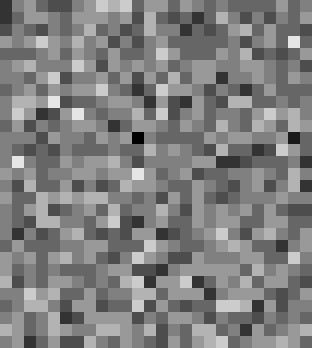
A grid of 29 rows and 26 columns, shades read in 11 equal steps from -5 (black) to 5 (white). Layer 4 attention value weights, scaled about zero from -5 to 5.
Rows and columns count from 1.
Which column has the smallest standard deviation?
8
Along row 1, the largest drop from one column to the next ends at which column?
12
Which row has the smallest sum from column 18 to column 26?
14
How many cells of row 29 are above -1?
16
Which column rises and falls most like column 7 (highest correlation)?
23
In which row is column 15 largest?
7
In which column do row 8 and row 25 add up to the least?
18
